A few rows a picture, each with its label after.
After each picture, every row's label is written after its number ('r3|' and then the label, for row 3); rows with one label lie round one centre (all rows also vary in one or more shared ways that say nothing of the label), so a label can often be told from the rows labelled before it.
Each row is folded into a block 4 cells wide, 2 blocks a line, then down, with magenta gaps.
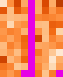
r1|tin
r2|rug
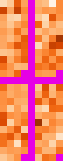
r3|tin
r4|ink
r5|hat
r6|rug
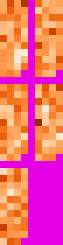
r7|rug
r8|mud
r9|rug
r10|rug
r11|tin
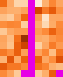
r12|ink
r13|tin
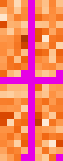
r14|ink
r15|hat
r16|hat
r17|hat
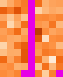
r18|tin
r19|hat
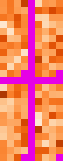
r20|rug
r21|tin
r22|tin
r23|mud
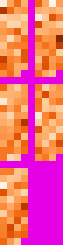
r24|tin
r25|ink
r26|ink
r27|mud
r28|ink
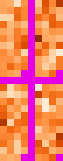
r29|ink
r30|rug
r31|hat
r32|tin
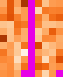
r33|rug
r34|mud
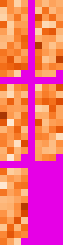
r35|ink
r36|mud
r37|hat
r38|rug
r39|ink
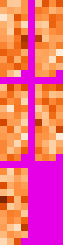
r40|ink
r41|rug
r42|rug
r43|rug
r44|hat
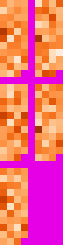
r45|hat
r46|rug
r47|hat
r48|mud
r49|hat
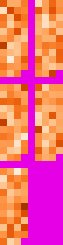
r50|mud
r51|tin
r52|rug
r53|mud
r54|ink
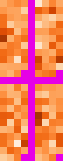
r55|hat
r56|tin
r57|hat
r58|hat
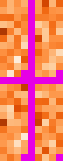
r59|hat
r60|rug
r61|rug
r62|hat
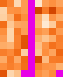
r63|ink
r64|tin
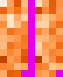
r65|tin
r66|tin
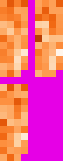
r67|rug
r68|rug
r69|rug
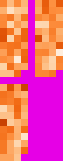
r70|hat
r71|rug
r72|rug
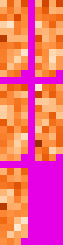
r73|rug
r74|rug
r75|rug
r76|tin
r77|rug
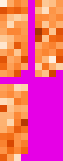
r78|tin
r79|hat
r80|ink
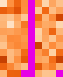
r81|tin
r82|mud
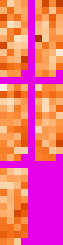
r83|mud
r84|rug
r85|tin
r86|tin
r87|ink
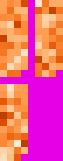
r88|rug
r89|tin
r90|hat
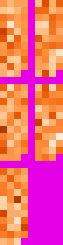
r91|hat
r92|rug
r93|mud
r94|rug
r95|mud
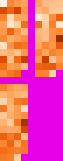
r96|tin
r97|ink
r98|ink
